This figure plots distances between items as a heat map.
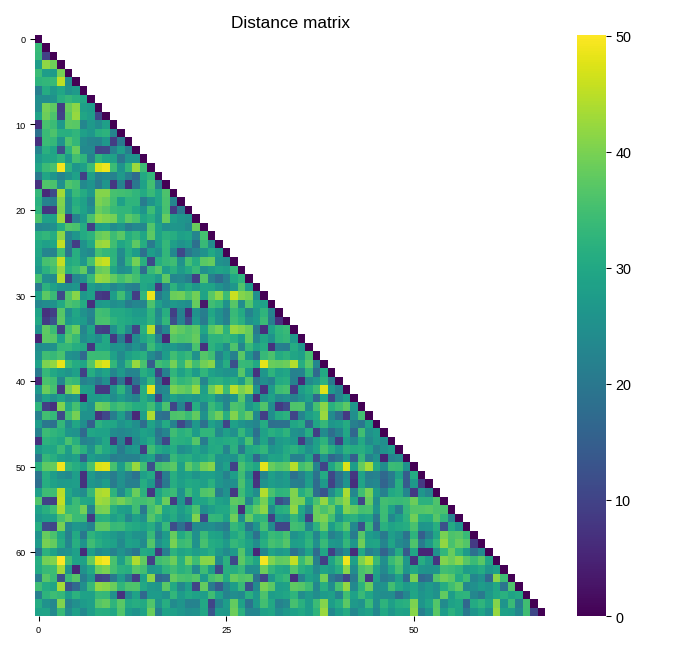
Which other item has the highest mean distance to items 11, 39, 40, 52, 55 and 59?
54
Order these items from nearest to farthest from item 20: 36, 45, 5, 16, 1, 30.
1, 45, 36, 16, 5, 30
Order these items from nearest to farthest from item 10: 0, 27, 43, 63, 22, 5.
0, 63, 22, 27, 43, 5
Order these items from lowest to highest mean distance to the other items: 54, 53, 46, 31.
46, 31, 53, 54
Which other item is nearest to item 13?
44
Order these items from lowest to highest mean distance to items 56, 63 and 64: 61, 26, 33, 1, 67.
67, 33, 1, 26, 61
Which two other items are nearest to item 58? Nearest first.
59, 51
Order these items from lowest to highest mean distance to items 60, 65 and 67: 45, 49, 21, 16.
16, 49, 45, 21
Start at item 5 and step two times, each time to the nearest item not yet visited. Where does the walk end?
24
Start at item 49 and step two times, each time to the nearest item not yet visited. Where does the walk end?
37
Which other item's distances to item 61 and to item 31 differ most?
22
